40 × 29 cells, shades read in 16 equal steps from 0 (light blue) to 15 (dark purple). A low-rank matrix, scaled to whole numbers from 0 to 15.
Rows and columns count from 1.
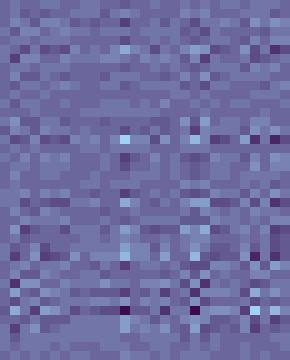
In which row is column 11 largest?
35
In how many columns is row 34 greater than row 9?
9
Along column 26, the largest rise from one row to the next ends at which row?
36
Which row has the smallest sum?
32
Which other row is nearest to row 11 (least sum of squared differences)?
1
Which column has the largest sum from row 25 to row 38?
28
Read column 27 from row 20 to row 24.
7 7 8 6 7
